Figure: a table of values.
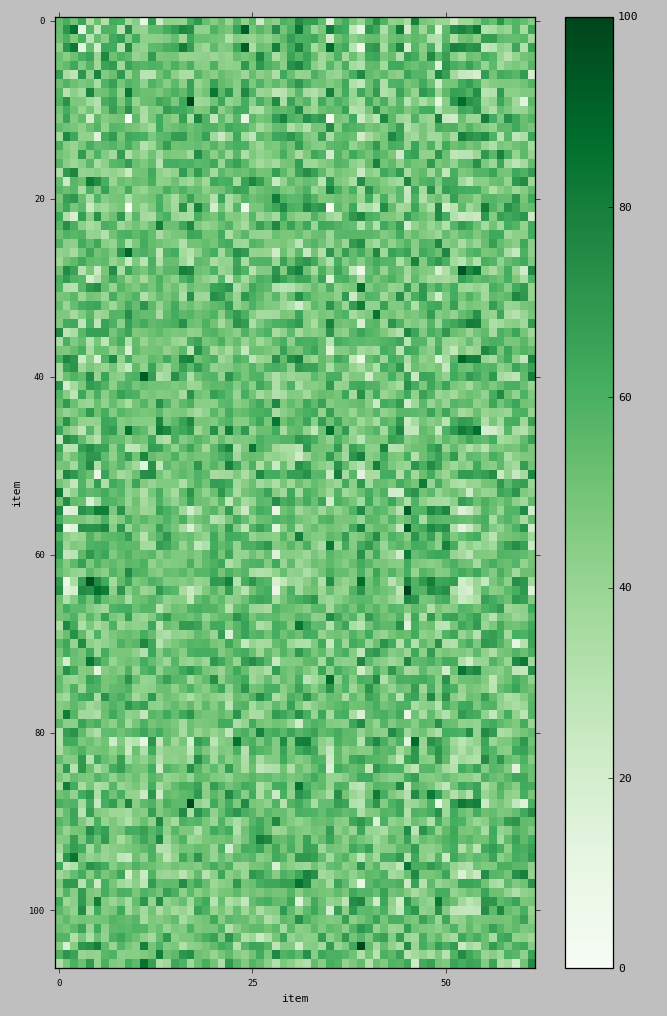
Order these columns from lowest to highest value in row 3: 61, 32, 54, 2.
32, 61, 54, 2
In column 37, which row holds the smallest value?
99
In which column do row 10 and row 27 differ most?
9
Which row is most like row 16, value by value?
33
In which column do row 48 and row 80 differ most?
22
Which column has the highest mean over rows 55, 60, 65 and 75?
45
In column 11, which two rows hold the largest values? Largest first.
40, 106
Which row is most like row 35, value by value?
41
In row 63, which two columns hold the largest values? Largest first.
4, 39
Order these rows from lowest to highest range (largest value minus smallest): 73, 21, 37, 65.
65, 37, 73, 21
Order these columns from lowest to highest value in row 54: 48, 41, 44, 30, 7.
48, 41, 44, 7, 30
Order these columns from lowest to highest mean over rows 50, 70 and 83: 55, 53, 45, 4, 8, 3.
53, 4, 45, 8, 55, 3
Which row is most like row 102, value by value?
61
